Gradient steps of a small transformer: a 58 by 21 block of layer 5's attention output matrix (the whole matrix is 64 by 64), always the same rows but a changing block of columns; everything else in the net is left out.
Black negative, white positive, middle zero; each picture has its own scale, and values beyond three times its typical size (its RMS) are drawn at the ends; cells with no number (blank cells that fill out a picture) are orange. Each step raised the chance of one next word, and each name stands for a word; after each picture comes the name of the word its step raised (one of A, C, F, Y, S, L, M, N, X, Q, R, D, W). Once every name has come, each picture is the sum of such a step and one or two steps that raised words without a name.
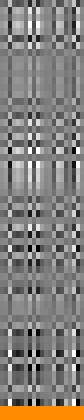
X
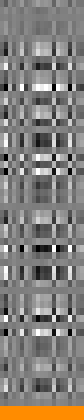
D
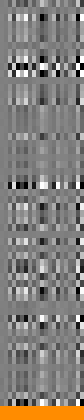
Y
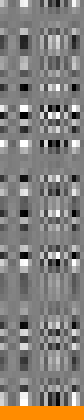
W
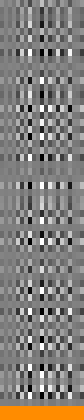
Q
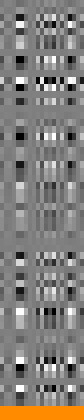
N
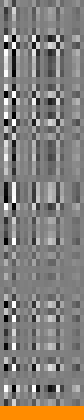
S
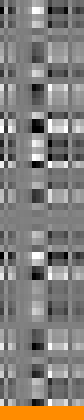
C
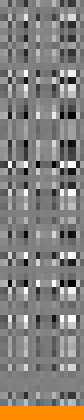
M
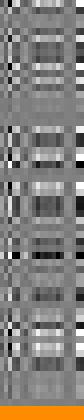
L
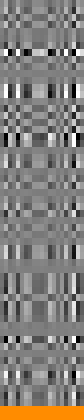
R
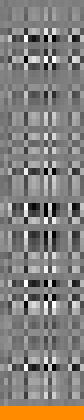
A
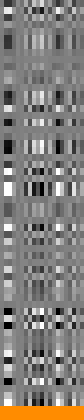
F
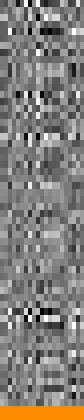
R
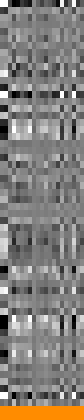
Y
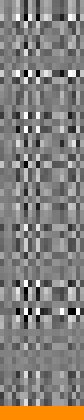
M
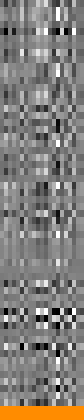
Q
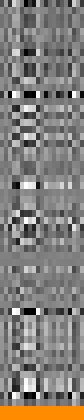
Q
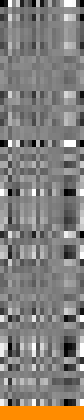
F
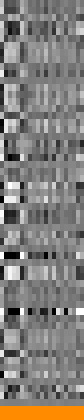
C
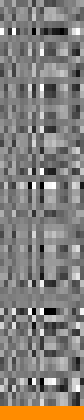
D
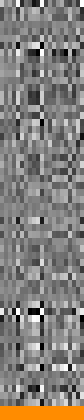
S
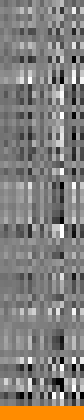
N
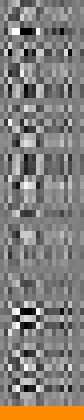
S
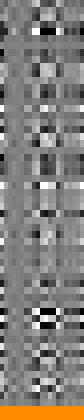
Q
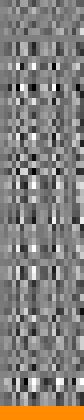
D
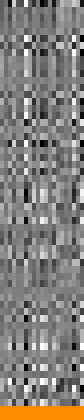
S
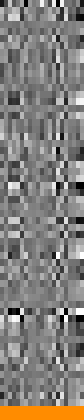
L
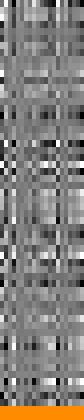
M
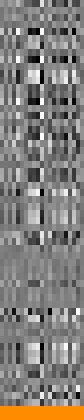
N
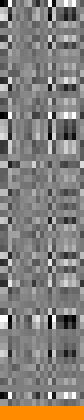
M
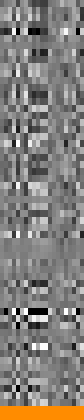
Q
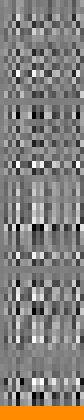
M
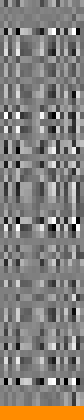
W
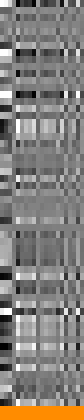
S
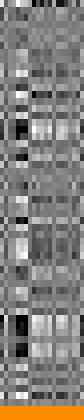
L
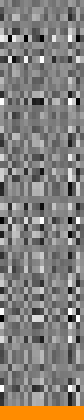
A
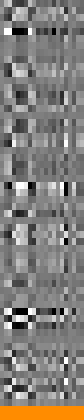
F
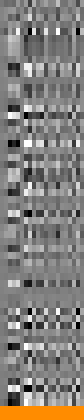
W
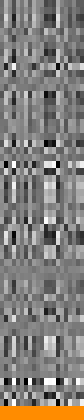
Y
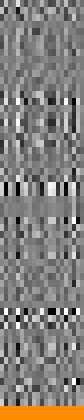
F
